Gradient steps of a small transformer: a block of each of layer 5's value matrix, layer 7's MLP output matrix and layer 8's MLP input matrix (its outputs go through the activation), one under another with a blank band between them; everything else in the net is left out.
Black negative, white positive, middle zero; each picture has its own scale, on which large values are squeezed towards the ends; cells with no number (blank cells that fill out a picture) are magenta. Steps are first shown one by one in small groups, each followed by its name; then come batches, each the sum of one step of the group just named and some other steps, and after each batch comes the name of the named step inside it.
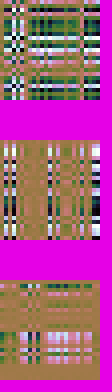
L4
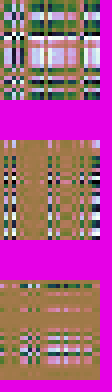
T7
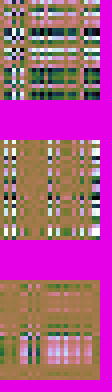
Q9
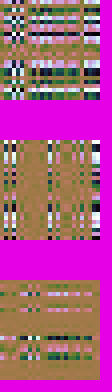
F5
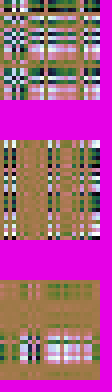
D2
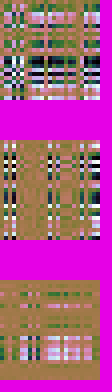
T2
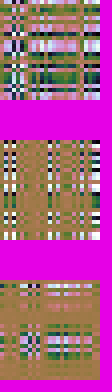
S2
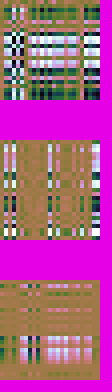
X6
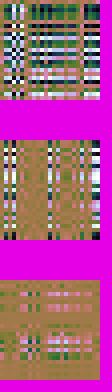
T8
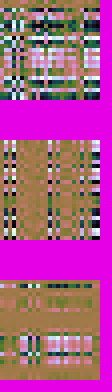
T7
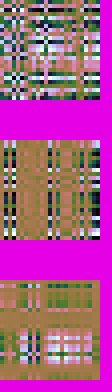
D2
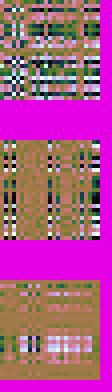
T2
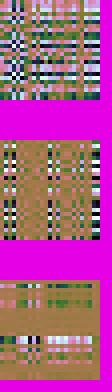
T2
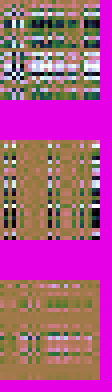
T2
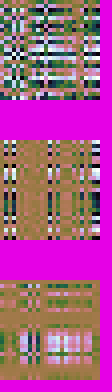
T8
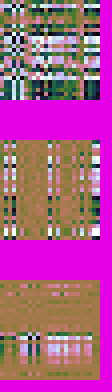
X6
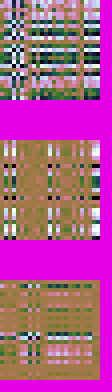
Q9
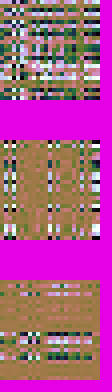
S2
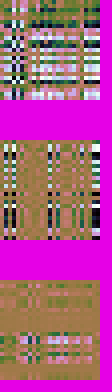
T8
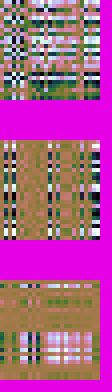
X6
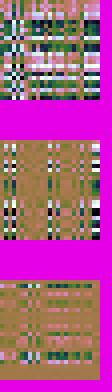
T7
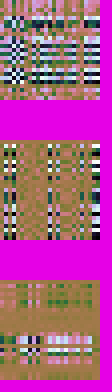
T2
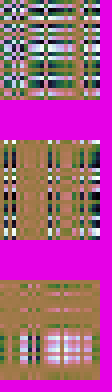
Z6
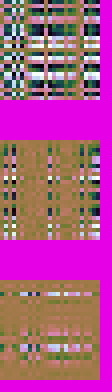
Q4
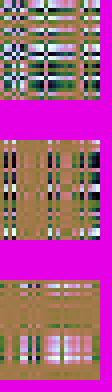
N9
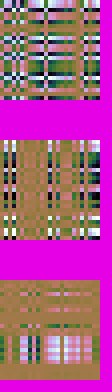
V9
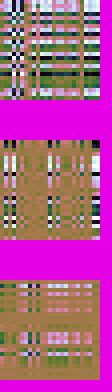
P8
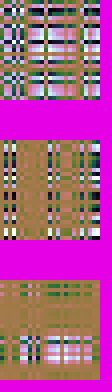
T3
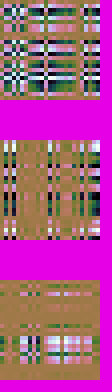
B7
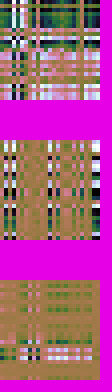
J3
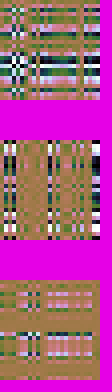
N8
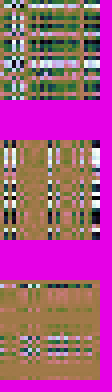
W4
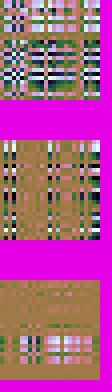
B7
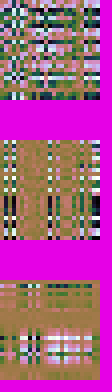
Z6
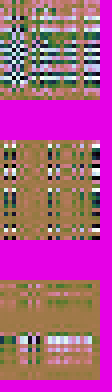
B7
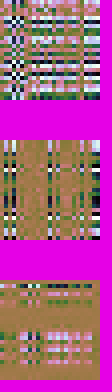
V9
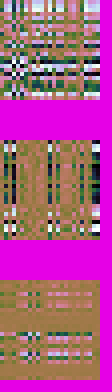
N8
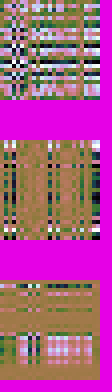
N8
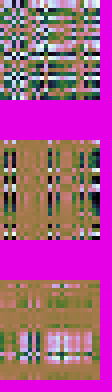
N9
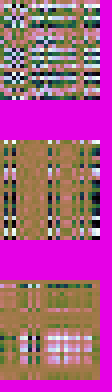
Z6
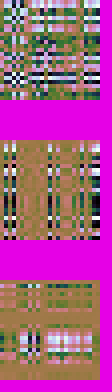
B7
